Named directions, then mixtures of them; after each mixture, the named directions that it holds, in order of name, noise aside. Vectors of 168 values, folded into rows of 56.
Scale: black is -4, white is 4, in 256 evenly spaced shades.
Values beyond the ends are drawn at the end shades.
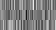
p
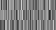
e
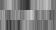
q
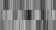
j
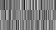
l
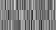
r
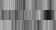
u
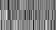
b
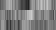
q.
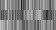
e, r, u.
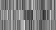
j, r.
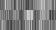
j, q, r.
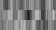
j.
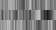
j, u.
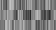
e, j, u.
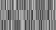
r.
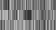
b, e, j.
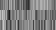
b, p, q.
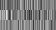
b, l.
